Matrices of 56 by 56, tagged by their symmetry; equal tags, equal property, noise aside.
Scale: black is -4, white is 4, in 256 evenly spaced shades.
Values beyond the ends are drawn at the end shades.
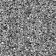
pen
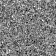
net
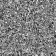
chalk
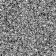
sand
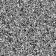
sand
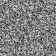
sand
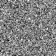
net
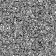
pen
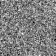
chalk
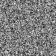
sand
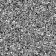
sand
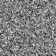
chalk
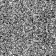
pen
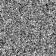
chalk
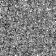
chalk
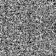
pen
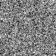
chalk
